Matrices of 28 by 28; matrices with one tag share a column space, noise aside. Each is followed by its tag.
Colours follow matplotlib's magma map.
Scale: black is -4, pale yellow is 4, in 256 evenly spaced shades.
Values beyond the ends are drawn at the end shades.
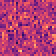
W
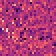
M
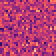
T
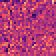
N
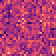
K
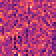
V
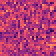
M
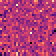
T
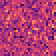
M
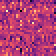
N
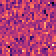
N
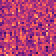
V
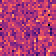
V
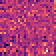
T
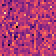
W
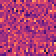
T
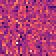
K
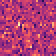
W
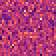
M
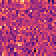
T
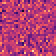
T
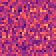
M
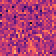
K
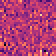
T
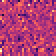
N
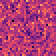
V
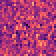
W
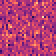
W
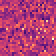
M
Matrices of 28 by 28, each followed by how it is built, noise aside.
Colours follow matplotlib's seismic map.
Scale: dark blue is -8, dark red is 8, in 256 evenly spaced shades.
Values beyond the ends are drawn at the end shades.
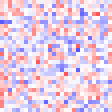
blocks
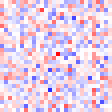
repeating rows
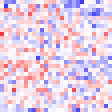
smooth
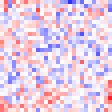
smooth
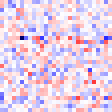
uneven rows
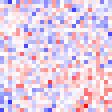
smooth
